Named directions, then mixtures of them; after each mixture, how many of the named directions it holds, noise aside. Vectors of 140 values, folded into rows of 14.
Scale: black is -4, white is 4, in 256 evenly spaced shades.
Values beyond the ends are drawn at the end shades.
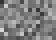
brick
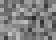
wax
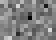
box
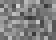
three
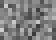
two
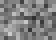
one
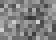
three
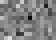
two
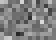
three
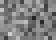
one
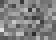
two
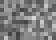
one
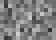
three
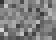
one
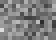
three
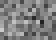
two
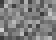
one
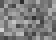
two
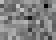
two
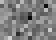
one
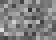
two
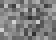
three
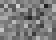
three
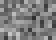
one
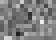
three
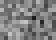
one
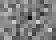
two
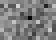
three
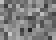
two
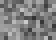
one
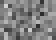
three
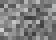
three
